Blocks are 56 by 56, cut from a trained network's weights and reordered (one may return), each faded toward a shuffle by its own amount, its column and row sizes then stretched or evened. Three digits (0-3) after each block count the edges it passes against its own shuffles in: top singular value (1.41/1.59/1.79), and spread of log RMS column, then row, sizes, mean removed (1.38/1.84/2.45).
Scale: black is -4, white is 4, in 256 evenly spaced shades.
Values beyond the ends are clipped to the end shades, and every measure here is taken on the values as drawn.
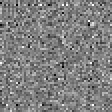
2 1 2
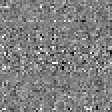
0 1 3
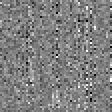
0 3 0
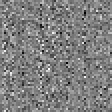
0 3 0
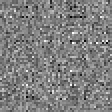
3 1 2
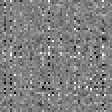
3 3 2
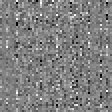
0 3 1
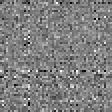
3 2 2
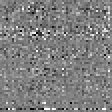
2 2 3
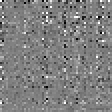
2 3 3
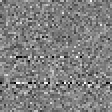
3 0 2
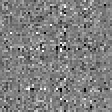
1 2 2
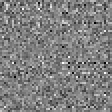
3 1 2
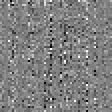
1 3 1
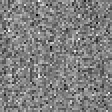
0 1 0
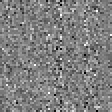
0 2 0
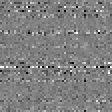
3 1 3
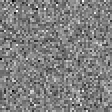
1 0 0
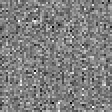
0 2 0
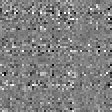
0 2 3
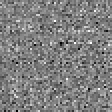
0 1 2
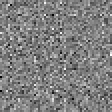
1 2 1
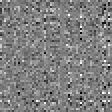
3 3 1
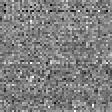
2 1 2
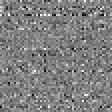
1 1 3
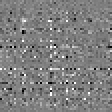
1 2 3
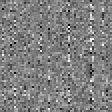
1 3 0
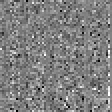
1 3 1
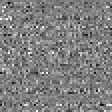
1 1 3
